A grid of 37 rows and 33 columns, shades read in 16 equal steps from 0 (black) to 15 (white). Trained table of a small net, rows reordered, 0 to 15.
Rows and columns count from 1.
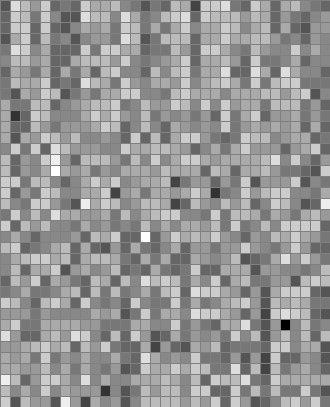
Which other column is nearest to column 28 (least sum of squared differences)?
20
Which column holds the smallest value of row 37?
9
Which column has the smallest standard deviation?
10
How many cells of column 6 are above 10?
11
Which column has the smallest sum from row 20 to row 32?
27
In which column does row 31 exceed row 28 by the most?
8
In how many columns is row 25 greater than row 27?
14
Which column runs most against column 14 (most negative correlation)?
15
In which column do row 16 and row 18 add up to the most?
6
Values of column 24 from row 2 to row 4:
11 11 10
